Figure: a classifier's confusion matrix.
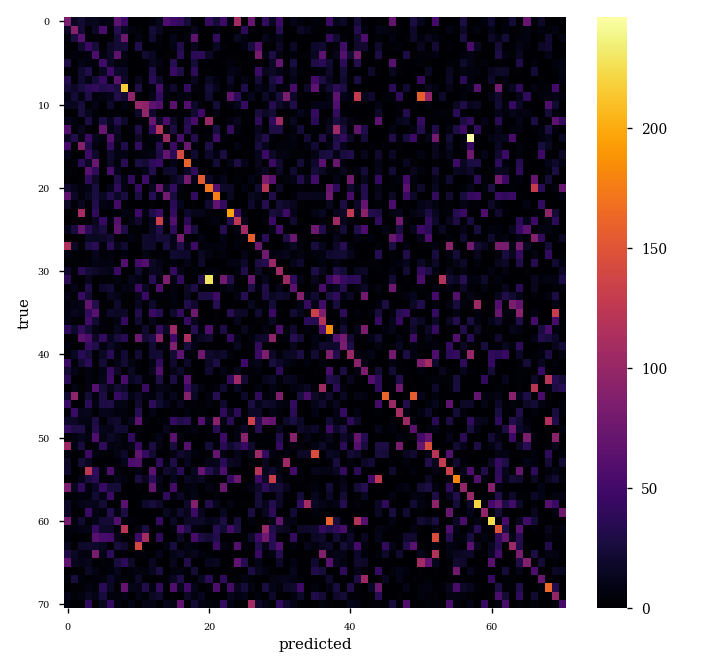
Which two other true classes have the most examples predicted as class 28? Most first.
20, 61
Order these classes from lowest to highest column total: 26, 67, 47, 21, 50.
67, 47, 26, 50, 21
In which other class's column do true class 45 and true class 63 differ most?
10
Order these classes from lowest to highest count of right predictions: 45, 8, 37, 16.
16, 45, 37, 8
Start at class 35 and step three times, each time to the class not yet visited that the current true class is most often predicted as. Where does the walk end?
8
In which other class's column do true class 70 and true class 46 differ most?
26
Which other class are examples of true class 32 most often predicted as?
46
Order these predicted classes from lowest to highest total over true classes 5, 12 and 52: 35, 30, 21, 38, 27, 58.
58, 38, 21, 27, 30, 35
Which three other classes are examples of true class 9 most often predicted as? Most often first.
50, 41, 51
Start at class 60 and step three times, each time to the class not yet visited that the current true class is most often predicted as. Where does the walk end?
2
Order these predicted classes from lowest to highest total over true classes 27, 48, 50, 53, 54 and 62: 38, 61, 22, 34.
34, 38, 22, 61
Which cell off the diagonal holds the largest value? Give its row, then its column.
14, 57
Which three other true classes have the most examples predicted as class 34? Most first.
58, 45, 36
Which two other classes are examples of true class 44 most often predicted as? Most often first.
66, 36
